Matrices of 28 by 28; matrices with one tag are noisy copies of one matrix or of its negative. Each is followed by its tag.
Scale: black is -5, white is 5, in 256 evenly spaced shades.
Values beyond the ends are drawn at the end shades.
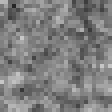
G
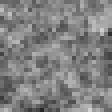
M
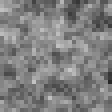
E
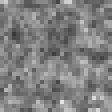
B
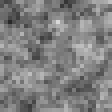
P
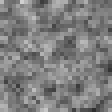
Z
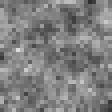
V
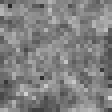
M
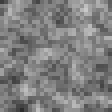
G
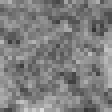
M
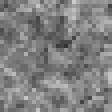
E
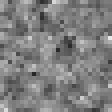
Z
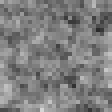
M
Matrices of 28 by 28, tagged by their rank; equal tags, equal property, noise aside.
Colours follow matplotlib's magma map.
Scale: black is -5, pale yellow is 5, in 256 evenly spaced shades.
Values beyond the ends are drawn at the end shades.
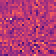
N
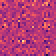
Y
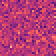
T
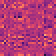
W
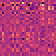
W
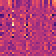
W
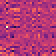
W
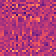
Y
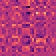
W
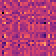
W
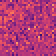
T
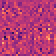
Y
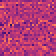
N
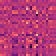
W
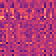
W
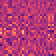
Y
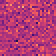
T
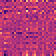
W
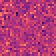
T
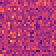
N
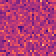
N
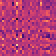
W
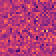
N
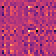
W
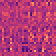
Y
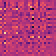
W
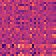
W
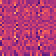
W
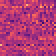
N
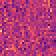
T
